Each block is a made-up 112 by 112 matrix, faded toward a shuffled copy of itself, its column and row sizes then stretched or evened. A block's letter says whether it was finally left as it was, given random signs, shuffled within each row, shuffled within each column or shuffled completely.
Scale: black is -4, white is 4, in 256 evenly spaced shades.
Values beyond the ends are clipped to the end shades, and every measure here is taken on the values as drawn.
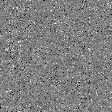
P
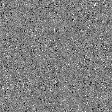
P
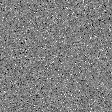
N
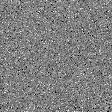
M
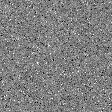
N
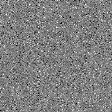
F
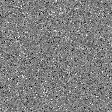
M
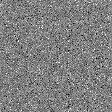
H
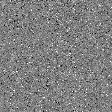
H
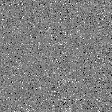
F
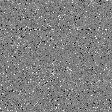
M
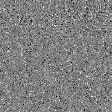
F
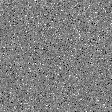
N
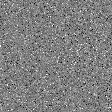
N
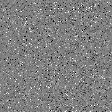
F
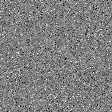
M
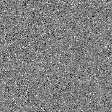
H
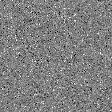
H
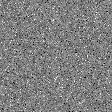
N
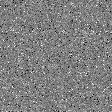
M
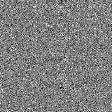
F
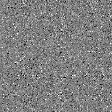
F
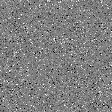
M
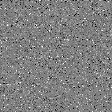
F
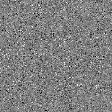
F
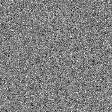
H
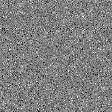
F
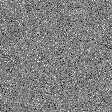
N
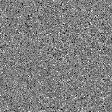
F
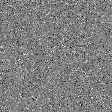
M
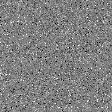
P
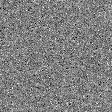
N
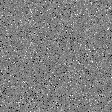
N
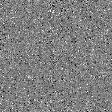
P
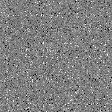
F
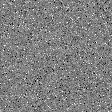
N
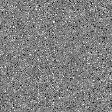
P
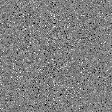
F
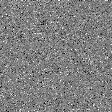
M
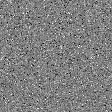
N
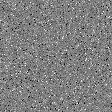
N
